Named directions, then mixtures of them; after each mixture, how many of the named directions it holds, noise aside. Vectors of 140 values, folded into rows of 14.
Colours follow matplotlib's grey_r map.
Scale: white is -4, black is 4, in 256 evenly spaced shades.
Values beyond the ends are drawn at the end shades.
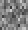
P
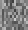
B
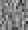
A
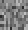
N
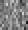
three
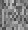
one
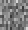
four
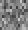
one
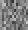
one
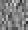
one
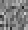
one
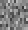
four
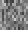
one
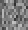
two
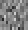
four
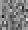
four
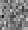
four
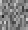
four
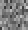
three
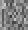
one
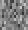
two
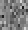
three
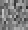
two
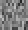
two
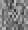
one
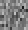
two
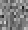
four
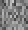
one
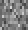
two
